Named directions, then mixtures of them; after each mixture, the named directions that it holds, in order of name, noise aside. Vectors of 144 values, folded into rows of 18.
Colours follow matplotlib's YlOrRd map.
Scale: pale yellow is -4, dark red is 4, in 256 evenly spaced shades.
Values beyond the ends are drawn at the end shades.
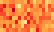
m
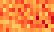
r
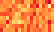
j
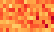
r.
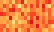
j, m, r.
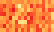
j, m.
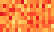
j, m, r.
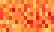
m, r.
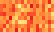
j, m.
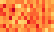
j, m, r.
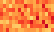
r.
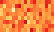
m, r.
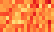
j.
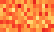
m, r.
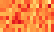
j.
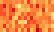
j, m.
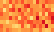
r.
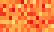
j, m, r.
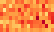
r.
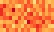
m, r.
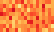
j, m, r.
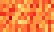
j, m.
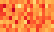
m, r.
